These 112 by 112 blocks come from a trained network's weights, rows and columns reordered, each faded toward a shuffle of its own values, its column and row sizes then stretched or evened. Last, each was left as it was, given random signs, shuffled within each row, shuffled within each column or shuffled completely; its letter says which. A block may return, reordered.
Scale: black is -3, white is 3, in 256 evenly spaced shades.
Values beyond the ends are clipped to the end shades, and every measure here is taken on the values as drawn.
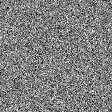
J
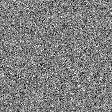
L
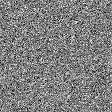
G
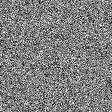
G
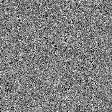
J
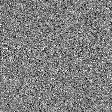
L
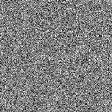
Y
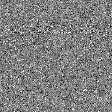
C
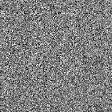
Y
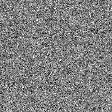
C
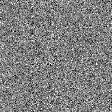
Y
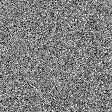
G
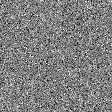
G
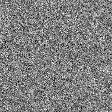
J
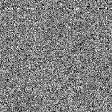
Y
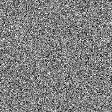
C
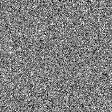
C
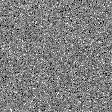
G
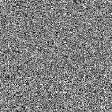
Y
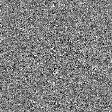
C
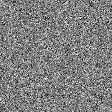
L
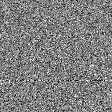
L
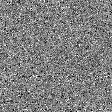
L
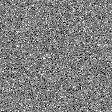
L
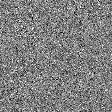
J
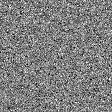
G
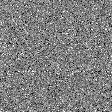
L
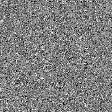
Y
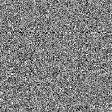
Y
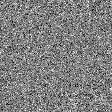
L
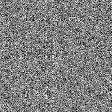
Y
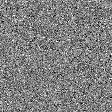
L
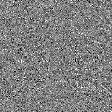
Y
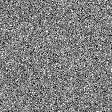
G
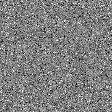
L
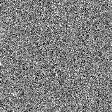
J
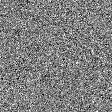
G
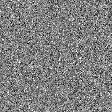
J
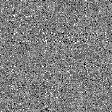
Y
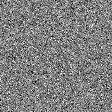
J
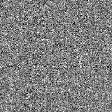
Y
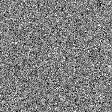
J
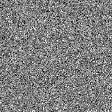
Y
